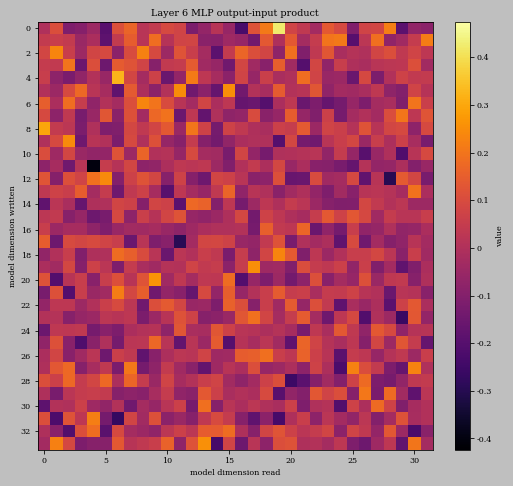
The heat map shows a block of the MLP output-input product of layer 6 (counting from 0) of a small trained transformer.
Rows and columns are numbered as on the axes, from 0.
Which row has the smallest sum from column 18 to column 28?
6
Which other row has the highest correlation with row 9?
2
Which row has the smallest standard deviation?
16
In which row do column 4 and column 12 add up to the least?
11
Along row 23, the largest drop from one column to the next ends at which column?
26
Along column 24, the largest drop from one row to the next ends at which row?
30
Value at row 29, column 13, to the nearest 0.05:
0.15
